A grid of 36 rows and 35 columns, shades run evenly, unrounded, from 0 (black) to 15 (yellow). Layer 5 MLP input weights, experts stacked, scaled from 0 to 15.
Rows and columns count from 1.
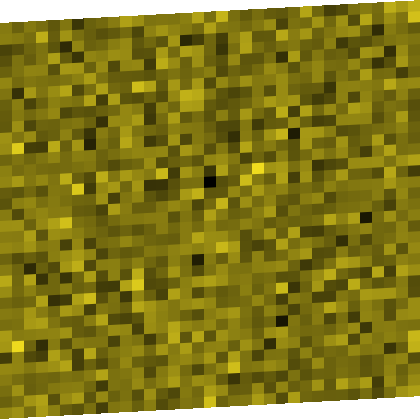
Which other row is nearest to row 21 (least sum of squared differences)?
9
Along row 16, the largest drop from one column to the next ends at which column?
8
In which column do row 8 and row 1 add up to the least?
28
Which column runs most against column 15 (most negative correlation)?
22
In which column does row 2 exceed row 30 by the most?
4
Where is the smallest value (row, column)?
16, 18
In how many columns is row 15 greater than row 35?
23
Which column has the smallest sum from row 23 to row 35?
25
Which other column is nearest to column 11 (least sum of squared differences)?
34
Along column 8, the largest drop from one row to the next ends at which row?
27
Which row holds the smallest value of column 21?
14
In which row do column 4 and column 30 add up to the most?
26
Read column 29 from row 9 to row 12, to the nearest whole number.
9 7 9 5
